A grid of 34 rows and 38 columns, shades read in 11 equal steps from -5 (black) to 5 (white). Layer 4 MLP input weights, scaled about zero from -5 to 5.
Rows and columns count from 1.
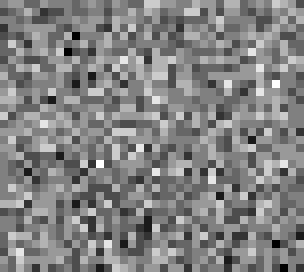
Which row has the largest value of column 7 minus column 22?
19
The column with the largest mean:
20
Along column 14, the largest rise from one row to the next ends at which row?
31
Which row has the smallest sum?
34
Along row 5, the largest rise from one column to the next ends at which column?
11
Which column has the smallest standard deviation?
37
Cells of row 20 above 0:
14
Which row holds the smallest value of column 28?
25
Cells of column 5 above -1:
22
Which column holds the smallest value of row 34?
36
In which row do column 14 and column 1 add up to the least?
4
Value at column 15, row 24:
2
